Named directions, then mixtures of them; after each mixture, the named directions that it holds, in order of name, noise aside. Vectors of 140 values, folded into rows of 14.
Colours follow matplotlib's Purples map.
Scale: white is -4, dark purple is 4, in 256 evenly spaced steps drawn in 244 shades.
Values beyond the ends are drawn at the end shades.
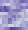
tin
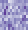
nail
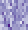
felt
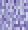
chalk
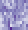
felt, tin.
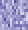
chalk, felt.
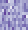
chalk, nail.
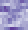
tin.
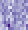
felt, nail.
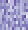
chalk, nail.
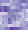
tin.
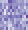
nail.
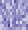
chalk, felt.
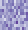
chalk.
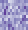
nail.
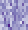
felt.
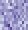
chalk, felt.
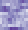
tin.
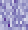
chalk, felt.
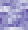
tin.
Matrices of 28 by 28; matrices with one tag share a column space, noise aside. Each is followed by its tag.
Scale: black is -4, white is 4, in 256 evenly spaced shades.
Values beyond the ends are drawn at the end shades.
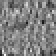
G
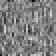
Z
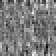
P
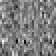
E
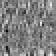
G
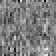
Z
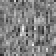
Z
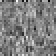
Z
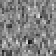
E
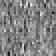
P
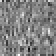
Z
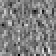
G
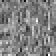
Z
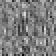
Z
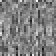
Z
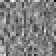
Z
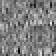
G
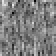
P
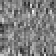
G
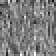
P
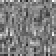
Z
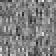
Z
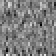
G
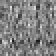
E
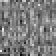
Z
